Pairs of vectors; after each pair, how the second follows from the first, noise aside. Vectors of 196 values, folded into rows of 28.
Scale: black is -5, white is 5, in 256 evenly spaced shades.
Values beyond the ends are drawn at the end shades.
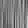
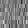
shuffled.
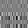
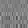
shrunk.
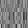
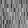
shuffled.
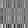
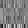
negated.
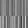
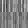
reversed.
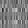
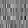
reversed.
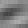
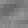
wrapped around, shrunk.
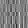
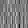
negated.
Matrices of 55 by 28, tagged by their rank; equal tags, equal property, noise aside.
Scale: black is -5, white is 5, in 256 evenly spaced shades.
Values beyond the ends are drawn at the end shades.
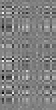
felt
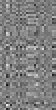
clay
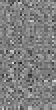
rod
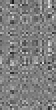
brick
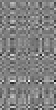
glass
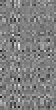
brick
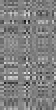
glass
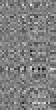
clay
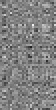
rod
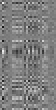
glass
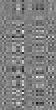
glass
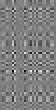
felt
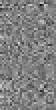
rod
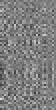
clay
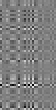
felt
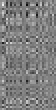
glass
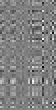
glass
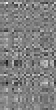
clay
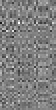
clay
